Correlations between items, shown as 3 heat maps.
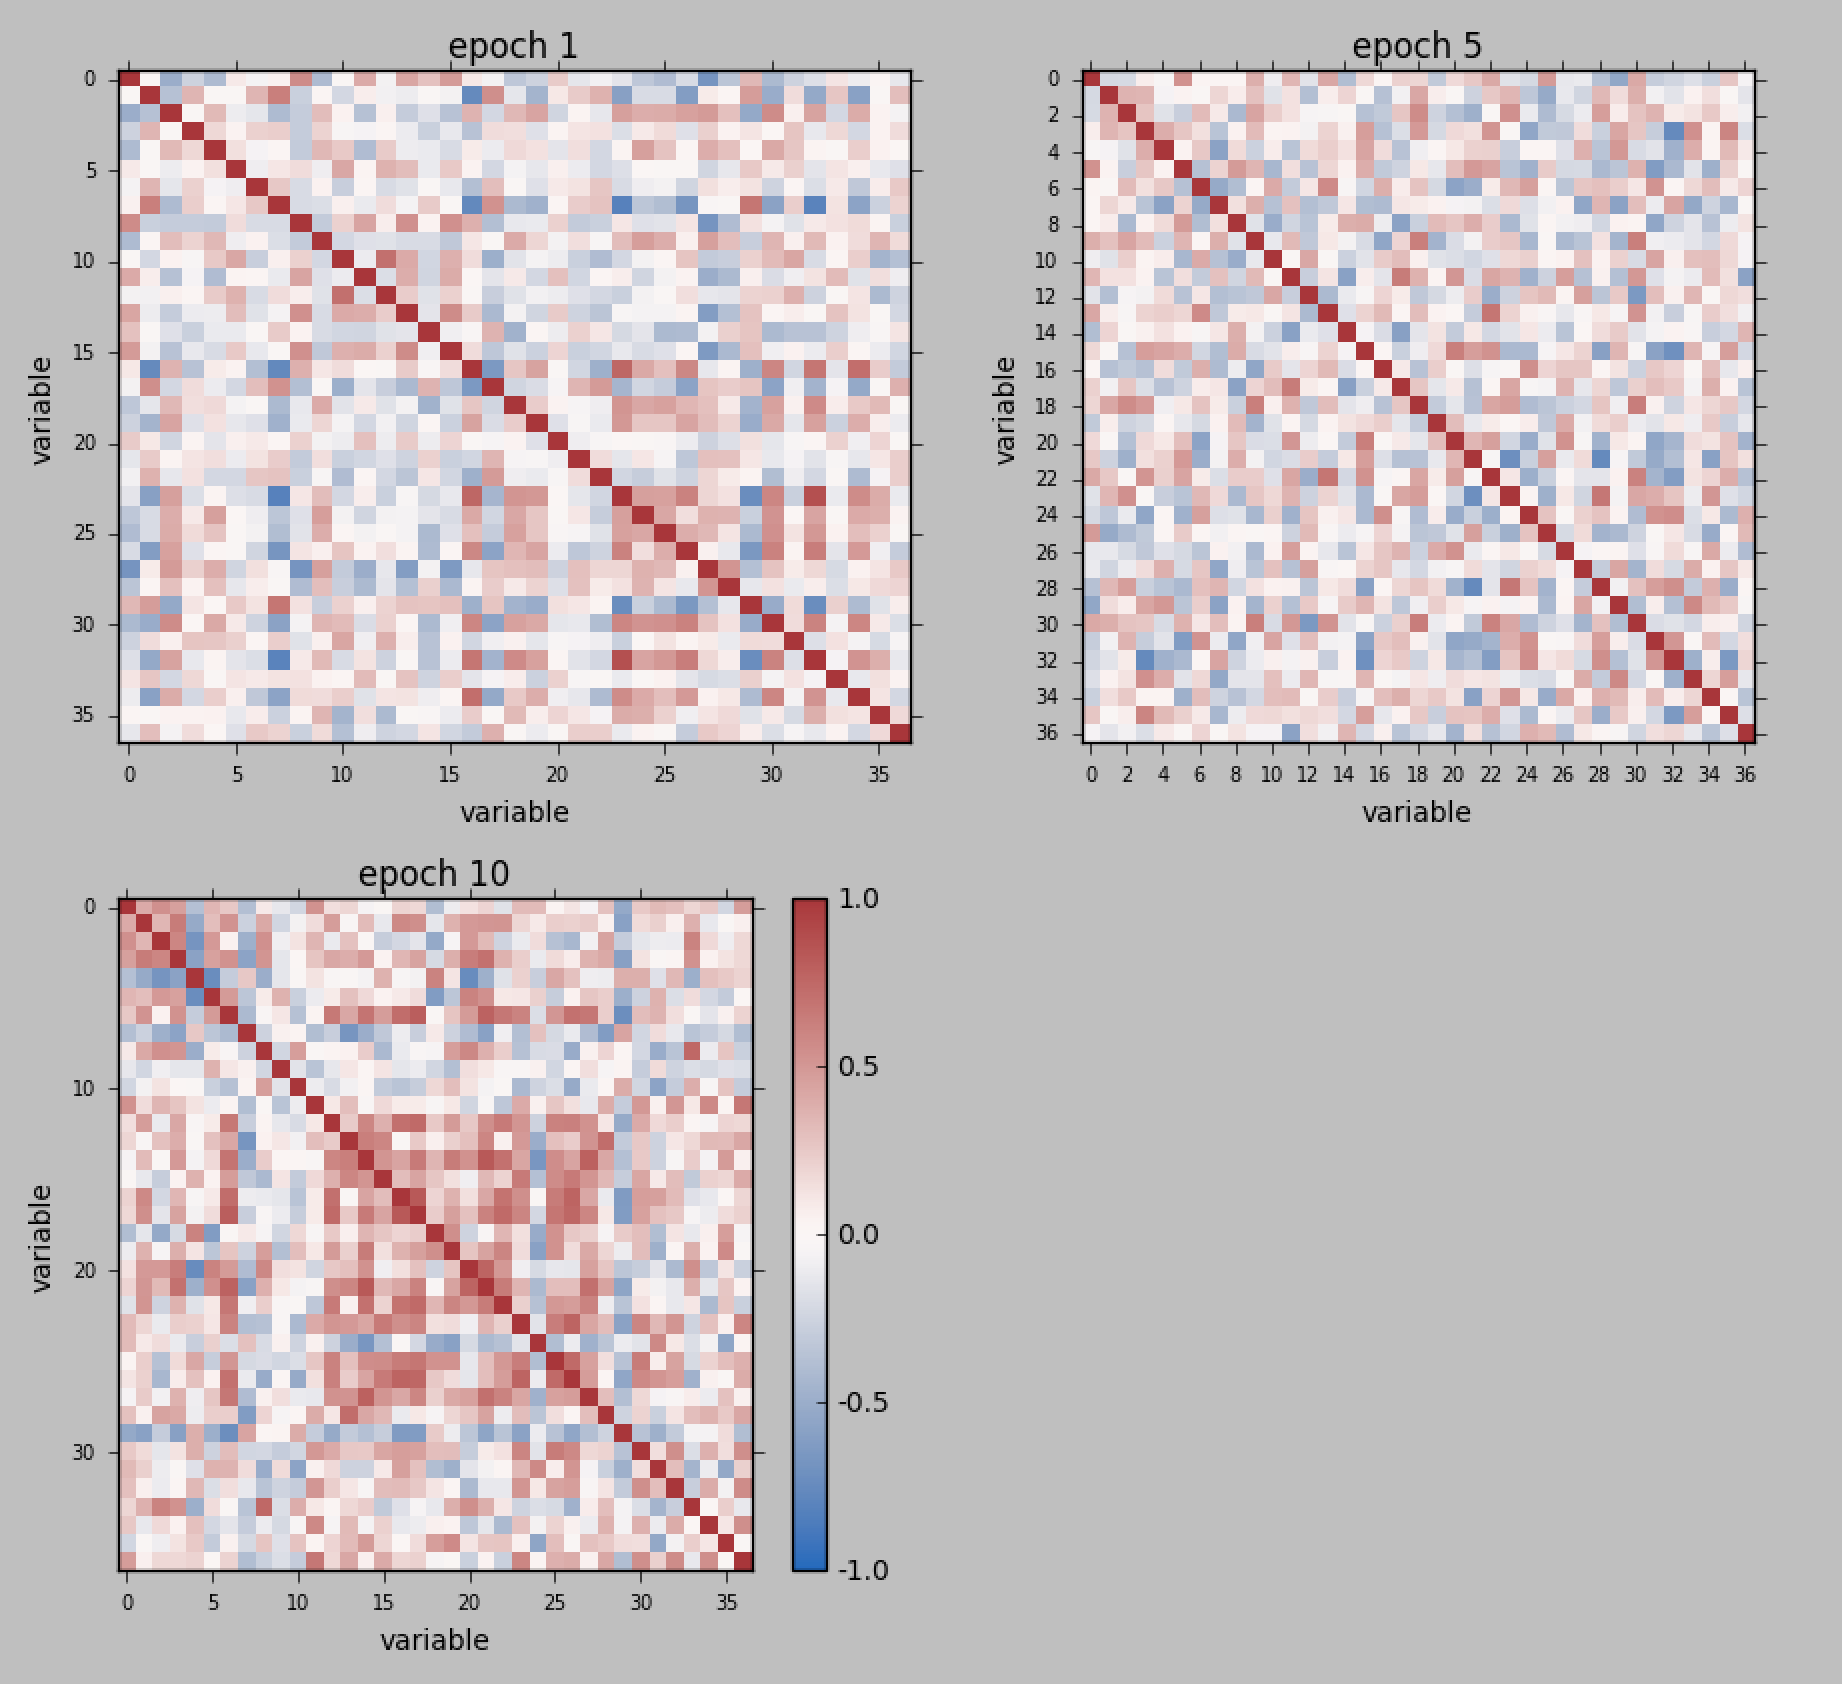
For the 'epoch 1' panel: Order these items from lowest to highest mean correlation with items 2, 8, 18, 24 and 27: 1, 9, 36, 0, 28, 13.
0, 1, 13, 36, 28, 9
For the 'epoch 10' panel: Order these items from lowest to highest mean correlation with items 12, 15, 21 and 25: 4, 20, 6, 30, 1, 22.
4, 20, 1, 30, 22, 6
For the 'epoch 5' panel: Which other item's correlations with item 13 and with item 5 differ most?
6
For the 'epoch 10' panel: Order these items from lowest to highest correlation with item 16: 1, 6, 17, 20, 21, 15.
20, 15, 21, 1, 6, 17
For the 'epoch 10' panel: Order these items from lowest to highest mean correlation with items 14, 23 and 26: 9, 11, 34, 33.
33, 9, 34, 11
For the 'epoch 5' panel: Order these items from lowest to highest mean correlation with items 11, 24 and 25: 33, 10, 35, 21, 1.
1, 33, 35, 21, 10
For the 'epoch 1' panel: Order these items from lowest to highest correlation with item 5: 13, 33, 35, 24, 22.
22, 35, 24, 33, 13
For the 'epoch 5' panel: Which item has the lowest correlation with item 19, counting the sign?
9
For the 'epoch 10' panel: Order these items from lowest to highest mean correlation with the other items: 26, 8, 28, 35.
8, 35, 28, 26
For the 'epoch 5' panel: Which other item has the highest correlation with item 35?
3
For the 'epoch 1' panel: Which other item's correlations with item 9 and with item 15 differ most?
27
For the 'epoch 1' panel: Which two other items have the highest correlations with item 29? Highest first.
7, 1
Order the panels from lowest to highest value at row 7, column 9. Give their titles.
epoch 1, epoch 10, epoch 5
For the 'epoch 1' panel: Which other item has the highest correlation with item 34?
16
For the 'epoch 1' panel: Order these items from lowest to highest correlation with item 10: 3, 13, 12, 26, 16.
3, 16, 26, 13, 12
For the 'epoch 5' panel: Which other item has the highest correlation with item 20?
15
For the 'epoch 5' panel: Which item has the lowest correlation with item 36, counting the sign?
11
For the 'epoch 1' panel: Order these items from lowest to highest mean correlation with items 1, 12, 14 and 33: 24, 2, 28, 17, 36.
2, 24, 28, 36, 17
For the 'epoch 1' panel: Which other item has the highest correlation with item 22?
17
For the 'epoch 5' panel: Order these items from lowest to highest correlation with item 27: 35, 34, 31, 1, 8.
1, 8, 34, 31, 35
